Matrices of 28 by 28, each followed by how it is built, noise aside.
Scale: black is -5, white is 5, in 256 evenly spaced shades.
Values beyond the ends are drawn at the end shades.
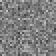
blocks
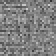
blocks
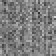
blocks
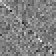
diagonal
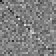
diagonal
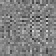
low rank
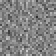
repeating rows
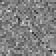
diagonal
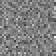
low rank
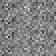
repeating rows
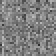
blocks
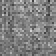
blocks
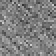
Toeplitz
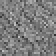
Toeplitz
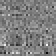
low rank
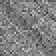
Toeplitz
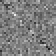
diagonal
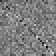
diagonal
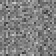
repeating rows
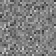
repeating rows
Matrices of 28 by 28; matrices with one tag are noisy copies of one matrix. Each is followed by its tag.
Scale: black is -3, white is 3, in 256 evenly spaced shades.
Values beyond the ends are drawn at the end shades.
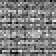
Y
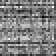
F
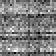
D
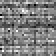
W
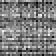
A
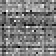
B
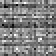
W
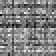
W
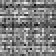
W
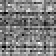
B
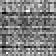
B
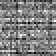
Y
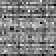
F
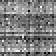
D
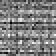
Y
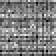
A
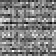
Y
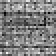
B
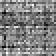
B
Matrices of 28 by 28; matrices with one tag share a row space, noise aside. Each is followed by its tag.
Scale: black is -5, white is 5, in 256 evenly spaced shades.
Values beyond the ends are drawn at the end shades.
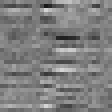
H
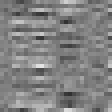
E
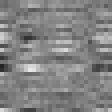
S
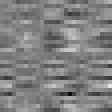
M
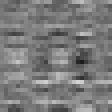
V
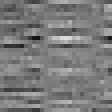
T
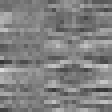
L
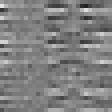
L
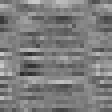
S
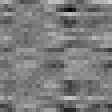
M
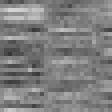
T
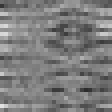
L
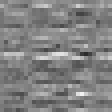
V
